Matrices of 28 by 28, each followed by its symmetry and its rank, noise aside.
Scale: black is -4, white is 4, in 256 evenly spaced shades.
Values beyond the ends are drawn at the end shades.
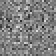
no symmetry, rank six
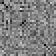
symmetric, rank six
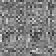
no symmetry, rank six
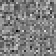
no symmetry, rank six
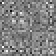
symmetric, rank four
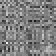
no symmetry, rank four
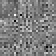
symmetric, rank four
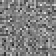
antisymmetric, rank six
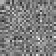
symmetric, rank four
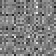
no symmetry, rank three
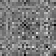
symmetric, rank three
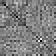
symmetric, rank six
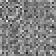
symmetric, rank four
